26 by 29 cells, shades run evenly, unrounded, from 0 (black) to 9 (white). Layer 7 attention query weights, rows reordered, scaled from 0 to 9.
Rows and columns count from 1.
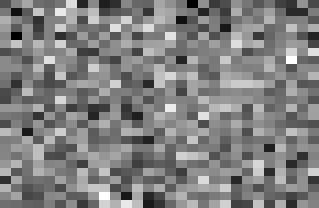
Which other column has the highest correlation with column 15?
22
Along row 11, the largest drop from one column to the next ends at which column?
12
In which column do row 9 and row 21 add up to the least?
27
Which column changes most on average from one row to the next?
6
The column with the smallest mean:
14
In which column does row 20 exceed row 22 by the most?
17
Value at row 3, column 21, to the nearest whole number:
3
